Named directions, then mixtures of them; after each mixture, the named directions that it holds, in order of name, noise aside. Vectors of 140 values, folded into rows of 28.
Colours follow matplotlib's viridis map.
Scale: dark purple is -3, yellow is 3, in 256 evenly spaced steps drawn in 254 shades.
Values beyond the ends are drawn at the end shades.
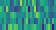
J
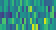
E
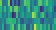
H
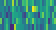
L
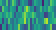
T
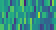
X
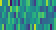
H, X.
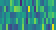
J.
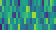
H, T.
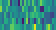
H, J.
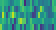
H, X.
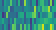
X.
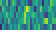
T.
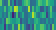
H, J.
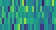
L, T, X.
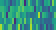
X.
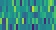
E, J, L.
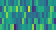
J, L.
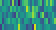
H, L, T.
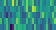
L.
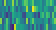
L.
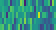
X.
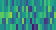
E.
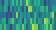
E.
